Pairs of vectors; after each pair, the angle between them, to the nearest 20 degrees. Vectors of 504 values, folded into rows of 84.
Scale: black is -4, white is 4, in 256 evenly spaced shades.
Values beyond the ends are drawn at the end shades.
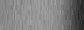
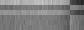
60 degrees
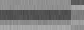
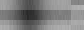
60 degrees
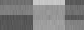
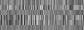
80 degrees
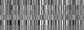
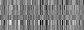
160 degrees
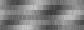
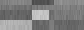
100 degrees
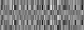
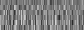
120 degrees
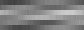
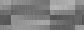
120 degrees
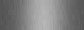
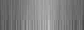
20 degrees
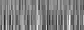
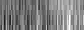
40 degrees
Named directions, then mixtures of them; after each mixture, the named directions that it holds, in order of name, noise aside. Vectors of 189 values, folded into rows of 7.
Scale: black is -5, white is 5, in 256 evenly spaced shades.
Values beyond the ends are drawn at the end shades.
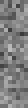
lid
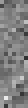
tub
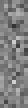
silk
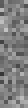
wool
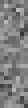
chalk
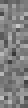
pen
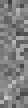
lid, silk, tub.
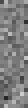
chalk, tub, wool.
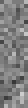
silk, tub, wool.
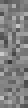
pen.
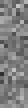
lid, silk, wool.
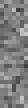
chalk, tub.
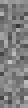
pen.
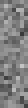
chalk.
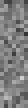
pen, silk, tub.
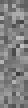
pen, silk.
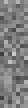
lid, pen, tub.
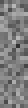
pen, silk, wool.
